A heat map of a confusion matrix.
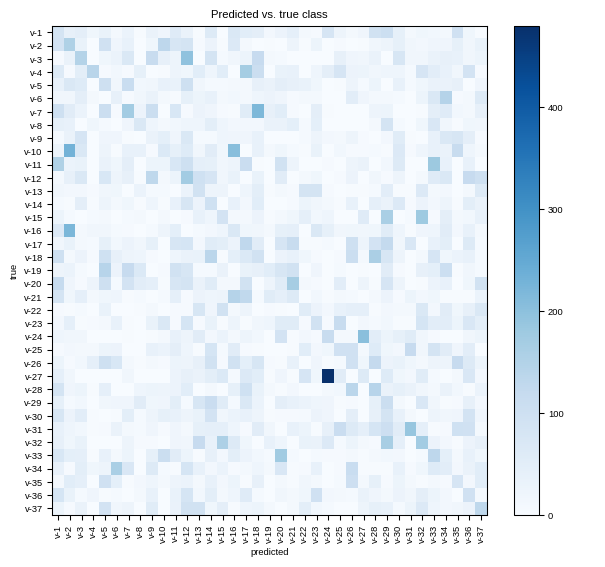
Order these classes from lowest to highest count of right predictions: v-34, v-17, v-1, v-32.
v-34, v-1, v-17, v-32
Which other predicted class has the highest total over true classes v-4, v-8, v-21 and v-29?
v-17
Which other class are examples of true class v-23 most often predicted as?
v-25
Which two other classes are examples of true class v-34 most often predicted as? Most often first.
v-6, v-26
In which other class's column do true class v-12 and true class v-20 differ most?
v-21
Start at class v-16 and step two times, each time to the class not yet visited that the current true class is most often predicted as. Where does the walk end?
v-10
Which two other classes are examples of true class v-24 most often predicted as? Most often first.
v-27, v-20
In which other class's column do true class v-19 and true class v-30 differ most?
v-5
